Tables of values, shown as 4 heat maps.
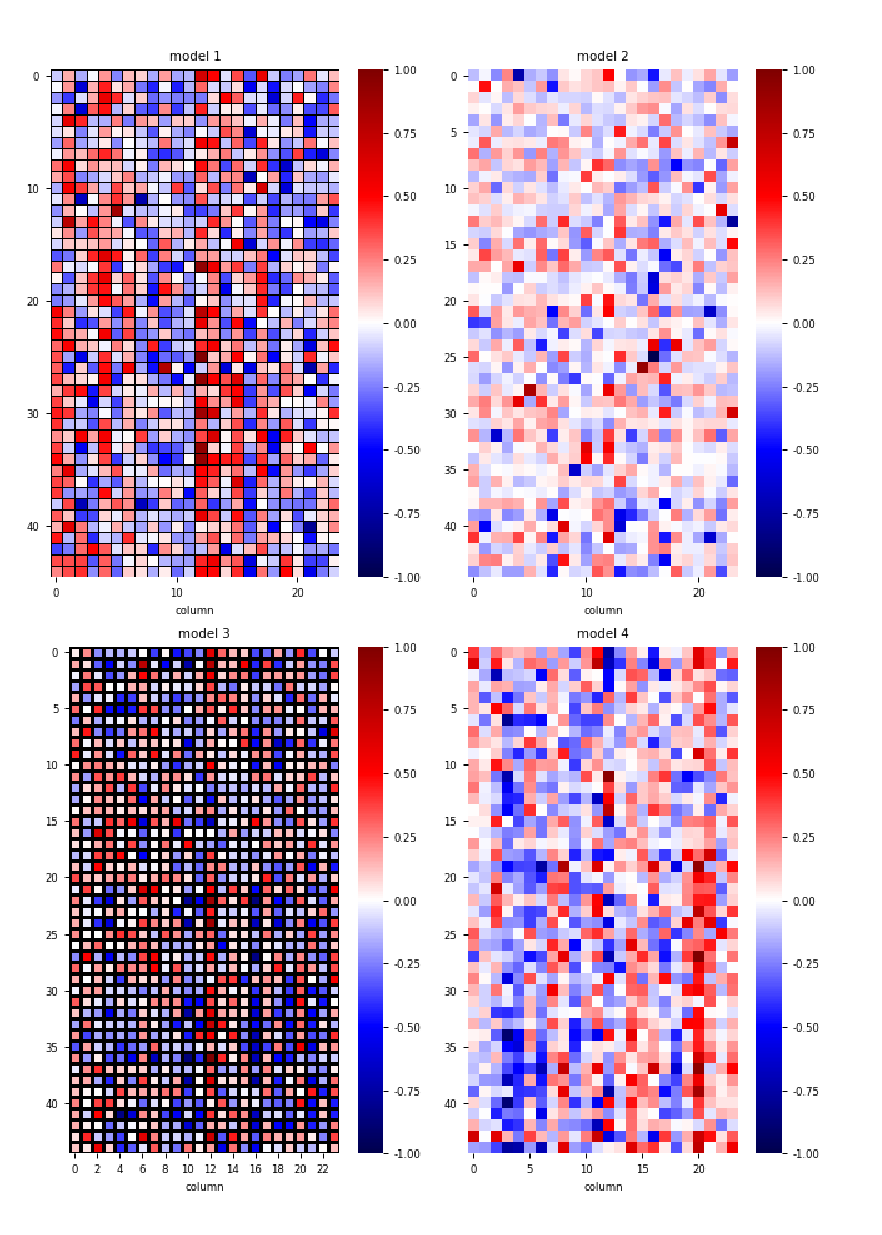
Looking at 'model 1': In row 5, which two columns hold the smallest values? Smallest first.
16, 21
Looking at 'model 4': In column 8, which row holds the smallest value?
8
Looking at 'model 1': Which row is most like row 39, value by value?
22
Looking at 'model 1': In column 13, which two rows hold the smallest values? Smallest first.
38, 12
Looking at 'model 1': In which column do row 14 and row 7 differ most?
14
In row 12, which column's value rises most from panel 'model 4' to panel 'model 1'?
5
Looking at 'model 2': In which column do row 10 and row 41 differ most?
21
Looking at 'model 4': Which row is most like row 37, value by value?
19
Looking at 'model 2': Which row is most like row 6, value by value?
30
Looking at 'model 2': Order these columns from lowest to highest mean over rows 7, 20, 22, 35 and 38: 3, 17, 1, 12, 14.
17, 1, 14, 3, 12
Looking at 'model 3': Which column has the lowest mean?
16
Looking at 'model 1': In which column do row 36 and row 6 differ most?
0
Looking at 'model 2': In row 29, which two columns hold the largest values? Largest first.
4, 6
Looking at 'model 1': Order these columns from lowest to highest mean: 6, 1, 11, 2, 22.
11, 22, 2, 6, 1
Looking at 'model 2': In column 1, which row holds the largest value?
1
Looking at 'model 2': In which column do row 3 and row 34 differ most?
10
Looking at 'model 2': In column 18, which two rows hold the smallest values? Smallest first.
8, 17
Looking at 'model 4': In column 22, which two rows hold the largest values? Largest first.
25, 11
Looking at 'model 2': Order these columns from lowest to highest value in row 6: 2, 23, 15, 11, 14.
11, 2, 14, 15, 23
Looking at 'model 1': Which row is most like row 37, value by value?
31
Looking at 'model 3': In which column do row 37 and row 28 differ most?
7
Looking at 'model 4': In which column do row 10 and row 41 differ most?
2
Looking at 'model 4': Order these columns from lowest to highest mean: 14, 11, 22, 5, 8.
22, 5, 11, 8, 14
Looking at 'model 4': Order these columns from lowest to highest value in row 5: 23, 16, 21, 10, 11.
16, 23, 10, 11, 21
